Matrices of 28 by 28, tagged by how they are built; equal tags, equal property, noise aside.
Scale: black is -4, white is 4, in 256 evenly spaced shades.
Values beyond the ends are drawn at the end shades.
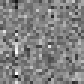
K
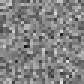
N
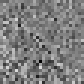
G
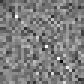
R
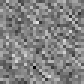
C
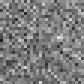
C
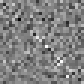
R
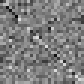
R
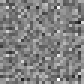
N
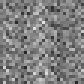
N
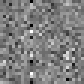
K
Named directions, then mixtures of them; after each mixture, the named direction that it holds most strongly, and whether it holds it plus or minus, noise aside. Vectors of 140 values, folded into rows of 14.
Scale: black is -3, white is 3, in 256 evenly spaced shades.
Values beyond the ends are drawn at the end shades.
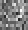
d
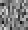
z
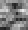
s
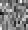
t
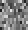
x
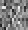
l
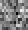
t, plus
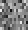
x, minus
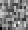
t, minus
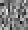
z, plus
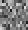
x, minus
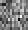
d, plus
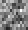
s, plus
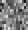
x, plus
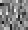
z, plus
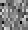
z, plus
